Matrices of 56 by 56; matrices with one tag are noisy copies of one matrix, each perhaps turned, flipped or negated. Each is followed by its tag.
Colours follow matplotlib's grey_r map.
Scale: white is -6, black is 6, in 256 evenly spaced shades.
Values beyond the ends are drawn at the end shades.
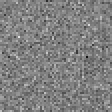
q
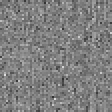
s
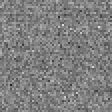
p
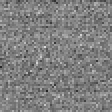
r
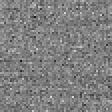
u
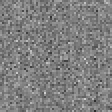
p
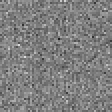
q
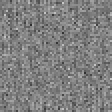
s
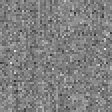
u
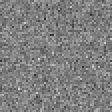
q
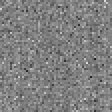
p
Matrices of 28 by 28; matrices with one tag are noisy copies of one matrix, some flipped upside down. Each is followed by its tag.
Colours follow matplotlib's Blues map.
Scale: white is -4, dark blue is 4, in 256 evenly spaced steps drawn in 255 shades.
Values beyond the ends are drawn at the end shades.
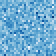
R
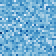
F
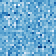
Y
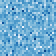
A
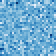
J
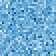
A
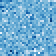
J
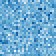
Y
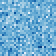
Y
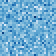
A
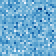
Y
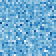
F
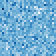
A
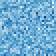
R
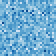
A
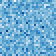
F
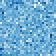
J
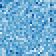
J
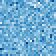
J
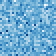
F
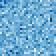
J
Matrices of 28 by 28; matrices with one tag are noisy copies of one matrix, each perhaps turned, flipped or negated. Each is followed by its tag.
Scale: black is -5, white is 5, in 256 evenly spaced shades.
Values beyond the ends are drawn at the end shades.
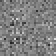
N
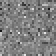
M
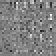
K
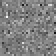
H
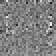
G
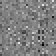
N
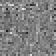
M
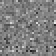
M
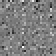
H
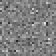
H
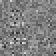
N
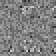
G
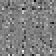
H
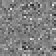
G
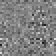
N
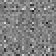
H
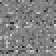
M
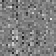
N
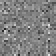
G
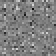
H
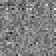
M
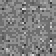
H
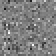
M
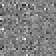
G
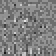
K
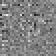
K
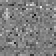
M
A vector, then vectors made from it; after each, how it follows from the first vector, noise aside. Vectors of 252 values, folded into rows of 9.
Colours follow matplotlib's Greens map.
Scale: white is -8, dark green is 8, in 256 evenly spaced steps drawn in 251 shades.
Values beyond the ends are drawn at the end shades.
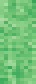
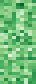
wrapped around, scaled up.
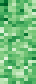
negated, scaled up.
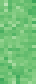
partly zeroed.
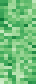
negated, scaled up.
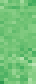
reversed, partly zeroed.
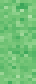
wrapped around, negated, partly zeroed.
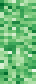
wrapped around, negated, scaled up.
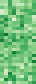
wrapped around, negated, scaled up.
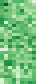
negated, scaled up.
